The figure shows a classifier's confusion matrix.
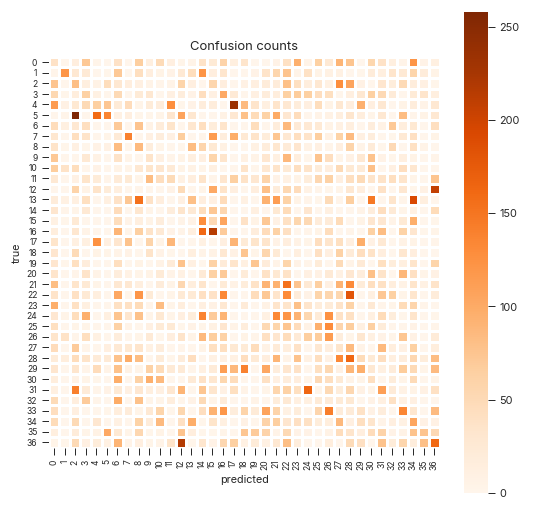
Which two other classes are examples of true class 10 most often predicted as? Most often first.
30, 0
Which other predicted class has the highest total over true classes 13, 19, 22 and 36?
12
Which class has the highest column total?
22
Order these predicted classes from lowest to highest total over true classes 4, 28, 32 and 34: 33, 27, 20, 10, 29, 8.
33, 20, 10, 29, 8, 27
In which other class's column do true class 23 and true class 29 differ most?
18
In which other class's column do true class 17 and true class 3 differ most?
4
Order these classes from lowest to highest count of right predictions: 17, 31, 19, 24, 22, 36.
24, 19, 17, 31, 22, 36
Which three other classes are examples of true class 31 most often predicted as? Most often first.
24, 2, 12
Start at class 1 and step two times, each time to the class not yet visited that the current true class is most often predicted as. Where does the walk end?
15
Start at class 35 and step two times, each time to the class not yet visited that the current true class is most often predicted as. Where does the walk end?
2
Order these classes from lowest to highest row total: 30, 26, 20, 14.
14, 20, 30, 26
